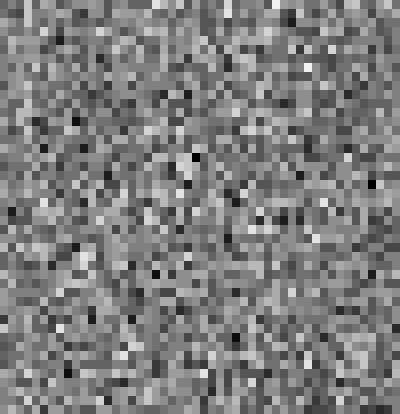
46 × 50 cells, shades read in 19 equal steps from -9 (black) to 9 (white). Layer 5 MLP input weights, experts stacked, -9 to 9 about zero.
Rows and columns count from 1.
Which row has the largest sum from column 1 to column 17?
42
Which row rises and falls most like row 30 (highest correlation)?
40
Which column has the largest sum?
4
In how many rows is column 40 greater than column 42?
17
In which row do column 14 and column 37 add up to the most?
33
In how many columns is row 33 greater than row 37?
18
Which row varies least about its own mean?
9
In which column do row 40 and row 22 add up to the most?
16
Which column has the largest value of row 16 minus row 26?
23
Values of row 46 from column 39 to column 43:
-5 -4 -4 -3 1
